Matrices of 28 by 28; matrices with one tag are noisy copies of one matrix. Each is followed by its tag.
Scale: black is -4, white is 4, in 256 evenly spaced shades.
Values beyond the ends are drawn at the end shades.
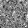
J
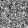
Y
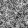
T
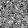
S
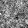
T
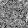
J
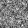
S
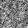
Y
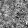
T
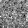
J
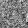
J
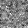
Y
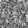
J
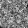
S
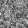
T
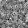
J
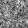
T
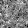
T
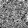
J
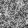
T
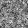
S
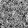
J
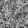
T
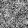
T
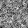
S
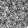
Y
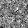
S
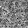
Y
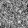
S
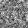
J
